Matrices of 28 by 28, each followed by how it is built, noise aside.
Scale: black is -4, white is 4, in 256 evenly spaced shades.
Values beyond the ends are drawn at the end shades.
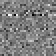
uneven rows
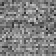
blocks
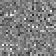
uneven rows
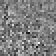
lower triangular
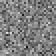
noise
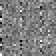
uneven columns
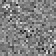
block diagonal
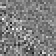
lower triangular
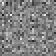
low rank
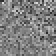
upper triangular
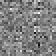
low rank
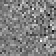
upper triangular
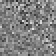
upper triangular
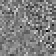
upper triangular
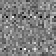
uneven rows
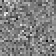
block diagonal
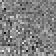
lower triangular
